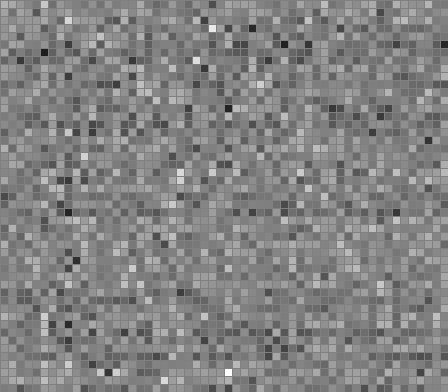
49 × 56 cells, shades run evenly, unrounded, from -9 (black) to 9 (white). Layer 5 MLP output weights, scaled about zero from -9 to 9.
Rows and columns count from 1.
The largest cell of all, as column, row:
29, 47
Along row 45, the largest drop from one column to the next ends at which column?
36
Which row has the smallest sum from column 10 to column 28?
45
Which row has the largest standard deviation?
6
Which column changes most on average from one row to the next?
9
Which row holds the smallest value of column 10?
33
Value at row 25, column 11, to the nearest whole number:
0
